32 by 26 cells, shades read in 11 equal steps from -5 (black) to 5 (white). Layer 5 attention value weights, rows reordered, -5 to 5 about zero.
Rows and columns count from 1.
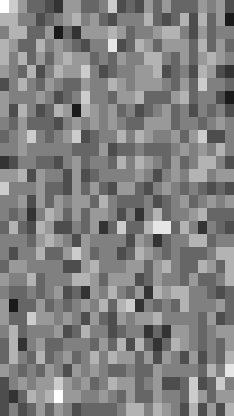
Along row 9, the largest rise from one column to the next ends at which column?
10
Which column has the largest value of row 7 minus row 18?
23
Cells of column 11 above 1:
2
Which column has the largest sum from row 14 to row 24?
5
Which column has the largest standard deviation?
26
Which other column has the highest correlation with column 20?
16
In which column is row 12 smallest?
13
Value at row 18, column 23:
-3
